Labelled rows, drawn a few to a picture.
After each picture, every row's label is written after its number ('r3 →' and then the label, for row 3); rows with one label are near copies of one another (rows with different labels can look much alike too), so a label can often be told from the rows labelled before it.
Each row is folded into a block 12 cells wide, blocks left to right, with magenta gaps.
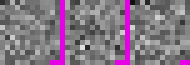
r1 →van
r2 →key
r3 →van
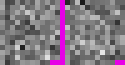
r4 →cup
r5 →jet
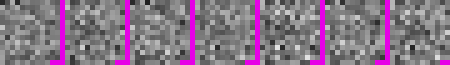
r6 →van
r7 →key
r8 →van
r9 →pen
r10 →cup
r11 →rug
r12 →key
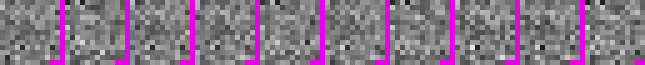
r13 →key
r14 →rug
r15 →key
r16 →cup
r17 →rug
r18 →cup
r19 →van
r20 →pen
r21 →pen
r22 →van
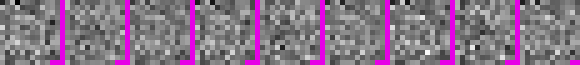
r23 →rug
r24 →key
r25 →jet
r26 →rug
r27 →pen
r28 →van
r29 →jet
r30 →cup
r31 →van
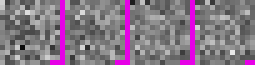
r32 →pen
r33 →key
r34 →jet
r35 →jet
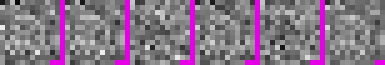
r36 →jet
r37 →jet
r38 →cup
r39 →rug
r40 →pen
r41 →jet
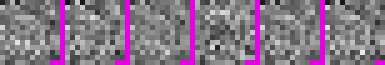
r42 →jet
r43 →van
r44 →jet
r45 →key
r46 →van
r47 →jet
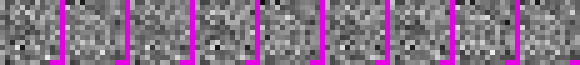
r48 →cup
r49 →jet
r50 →cup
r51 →key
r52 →van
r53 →pen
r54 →key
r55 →jet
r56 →jet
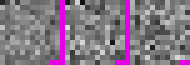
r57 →jet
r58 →rug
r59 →pen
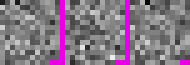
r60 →van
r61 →cup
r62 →rug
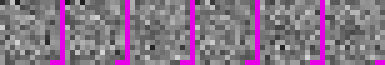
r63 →rug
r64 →van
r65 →pen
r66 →rug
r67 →key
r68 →pen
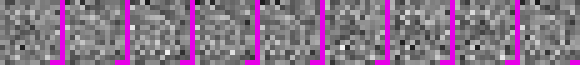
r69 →key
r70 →van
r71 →jet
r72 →jet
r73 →van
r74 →cup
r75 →key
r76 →key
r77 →rug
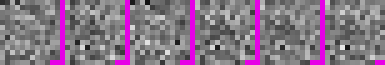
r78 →van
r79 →cup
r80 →rug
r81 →key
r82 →key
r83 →pen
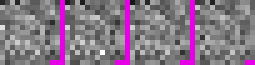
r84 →jet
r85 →jet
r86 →van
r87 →van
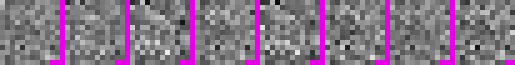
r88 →pen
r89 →van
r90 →jet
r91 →key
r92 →jet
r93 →cup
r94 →key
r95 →key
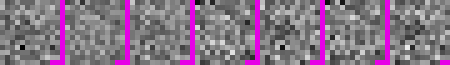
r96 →pen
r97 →jet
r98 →pen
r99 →jet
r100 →key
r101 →van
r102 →cup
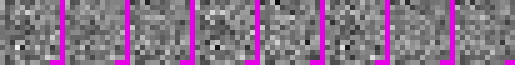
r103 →cup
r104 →cup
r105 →rug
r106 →key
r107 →rug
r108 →cup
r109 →rug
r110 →van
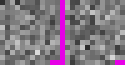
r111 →rug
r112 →cup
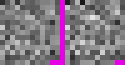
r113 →van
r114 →van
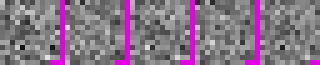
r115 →pen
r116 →jet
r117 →pen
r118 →rug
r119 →key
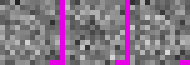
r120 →jet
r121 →key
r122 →jet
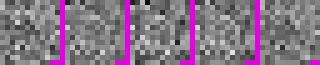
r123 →key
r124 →van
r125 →rug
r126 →jet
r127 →key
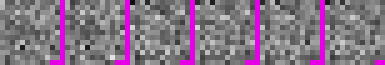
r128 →key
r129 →pen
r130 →van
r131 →van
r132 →rug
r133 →van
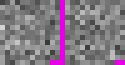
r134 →rug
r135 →key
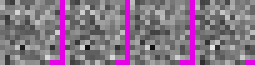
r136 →key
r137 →cup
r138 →pen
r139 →cup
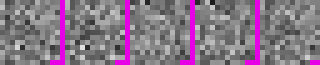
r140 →cup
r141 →pen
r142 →jet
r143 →rug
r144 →cup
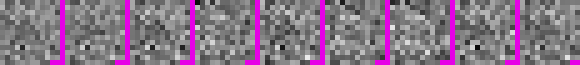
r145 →key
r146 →cup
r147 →key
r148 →van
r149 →cup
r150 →rug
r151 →jet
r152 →key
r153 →pen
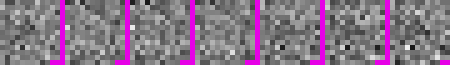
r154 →key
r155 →rug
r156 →van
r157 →jet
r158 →pen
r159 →pen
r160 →cup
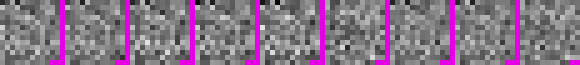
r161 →van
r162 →jet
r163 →rug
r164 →van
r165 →van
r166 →key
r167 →rug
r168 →rug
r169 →pen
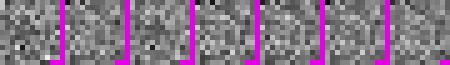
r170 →pen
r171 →van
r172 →key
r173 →van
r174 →van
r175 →van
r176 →rug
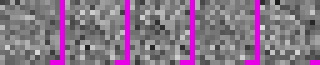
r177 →jet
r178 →key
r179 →key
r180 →cup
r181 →jet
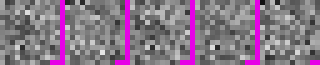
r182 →cup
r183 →jet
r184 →key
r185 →pen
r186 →van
